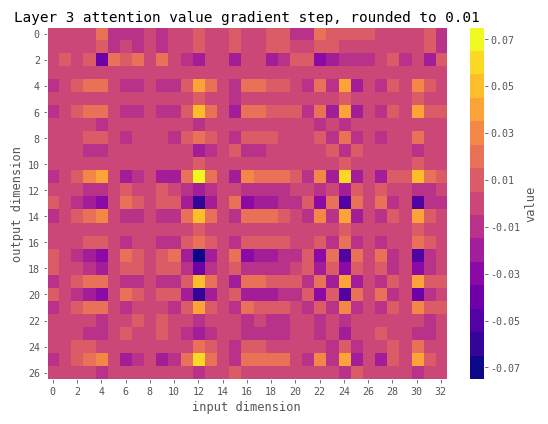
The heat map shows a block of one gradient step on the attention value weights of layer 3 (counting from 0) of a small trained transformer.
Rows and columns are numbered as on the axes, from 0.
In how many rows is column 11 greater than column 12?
11
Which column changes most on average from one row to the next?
12
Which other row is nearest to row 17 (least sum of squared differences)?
13
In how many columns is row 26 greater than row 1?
5
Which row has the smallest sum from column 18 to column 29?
2
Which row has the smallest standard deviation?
3
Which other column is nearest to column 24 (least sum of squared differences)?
30
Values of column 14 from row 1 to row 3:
0 0 0
